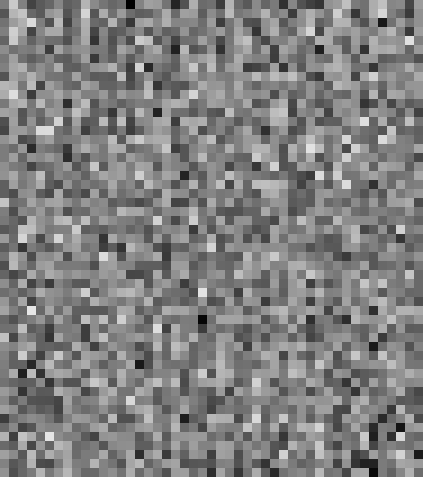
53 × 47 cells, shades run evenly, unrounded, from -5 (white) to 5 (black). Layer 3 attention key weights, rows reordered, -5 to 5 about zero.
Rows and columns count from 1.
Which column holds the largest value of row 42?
3
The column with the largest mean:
42
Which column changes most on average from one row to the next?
4
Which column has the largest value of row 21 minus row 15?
6
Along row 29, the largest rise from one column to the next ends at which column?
19
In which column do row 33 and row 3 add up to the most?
43
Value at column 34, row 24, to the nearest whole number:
1
